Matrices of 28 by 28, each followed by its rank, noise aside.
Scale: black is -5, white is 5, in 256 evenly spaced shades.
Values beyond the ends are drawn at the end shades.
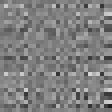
two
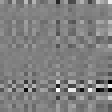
one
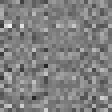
three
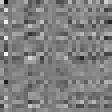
two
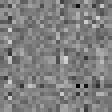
four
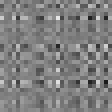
one
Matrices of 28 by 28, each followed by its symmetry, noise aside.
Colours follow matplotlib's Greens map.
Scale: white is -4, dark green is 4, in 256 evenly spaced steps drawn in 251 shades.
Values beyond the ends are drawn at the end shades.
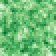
symmetric across the other diagonal.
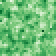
antisymmetric.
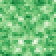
mirrored left to right.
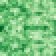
mirrored top to bottom.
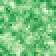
symmetric across the other diagonal.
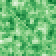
no symmetry.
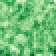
no symmetry.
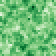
same after a half turn.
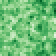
mirrored top to bottom.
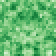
mirrored left to right.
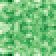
mirrored top to bottom.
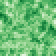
no symmetry.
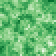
symmetric.
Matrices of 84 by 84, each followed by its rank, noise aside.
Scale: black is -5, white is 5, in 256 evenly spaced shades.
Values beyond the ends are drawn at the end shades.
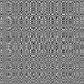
two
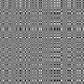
one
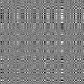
one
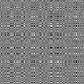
one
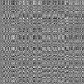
two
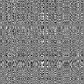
four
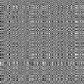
two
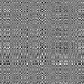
two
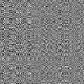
four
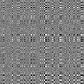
one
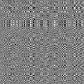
two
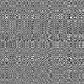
four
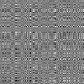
two
